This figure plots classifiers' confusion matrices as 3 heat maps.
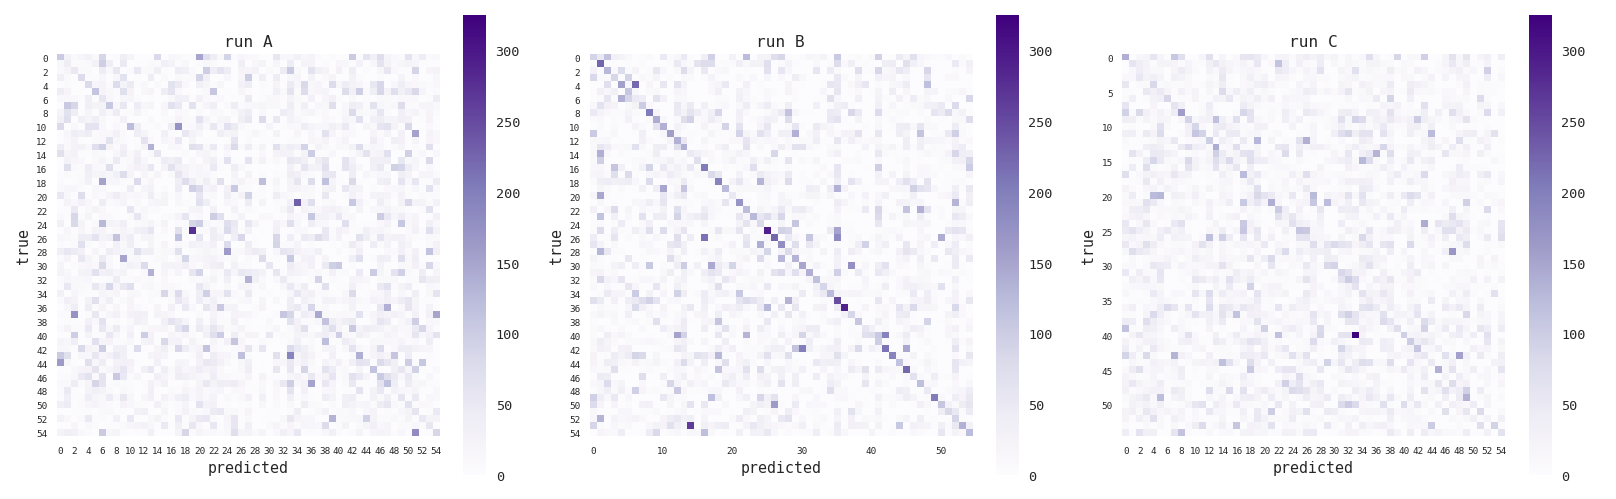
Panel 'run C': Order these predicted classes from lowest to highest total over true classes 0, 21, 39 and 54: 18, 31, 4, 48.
31, 48, 18, 4
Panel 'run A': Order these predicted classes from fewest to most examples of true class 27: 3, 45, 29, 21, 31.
29, 21, 45, 3, 31
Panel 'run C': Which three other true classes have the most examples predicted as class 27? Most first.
20, 21, 41
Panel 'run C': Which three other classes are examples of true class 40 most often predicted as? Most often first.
33, 22, 28
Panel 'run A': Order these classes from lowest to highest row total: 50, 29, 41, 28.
50, 41, 29, 28
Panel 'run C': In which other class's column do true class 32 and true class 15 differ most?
34
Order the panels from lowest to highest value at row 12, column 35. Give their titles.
run A, run C, run B
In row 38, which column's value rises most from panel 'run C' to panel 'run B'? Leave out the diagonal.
18
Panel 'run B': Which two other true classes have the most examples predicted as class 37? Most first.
30, 8
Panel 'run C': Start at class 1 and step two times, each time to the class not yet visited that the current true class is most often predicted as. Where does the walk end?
52
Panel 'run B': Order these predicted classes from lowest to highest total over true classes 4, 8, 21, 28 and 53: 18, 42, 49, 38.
42, 49, 38, 18
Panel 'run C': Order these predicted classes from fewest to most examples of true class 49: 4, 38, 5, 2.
4, 2, 38, 5
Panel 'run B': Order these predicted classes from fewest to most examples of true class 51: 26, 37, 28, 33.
33, 26, 28, 37
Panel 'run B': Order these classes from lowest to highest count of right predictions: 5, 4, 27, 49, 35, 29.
5, 29, 4, 27, 49, 35
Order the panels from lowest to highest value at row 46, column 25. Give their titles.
run A, run B, run C
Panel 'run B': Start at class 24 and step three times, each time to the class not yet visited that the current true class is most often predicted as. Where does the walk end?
39
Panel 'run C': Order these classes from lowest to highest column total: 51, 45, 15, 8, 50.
50, 45, 51, 15, 8
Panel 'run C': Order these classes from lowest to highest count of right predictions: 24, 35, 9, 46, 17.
46, 35, 24, 9, 17
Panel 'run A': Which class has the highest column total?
33
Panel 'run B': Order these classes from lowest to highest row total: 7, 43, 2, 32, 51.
51, 32, 7, 2, 43
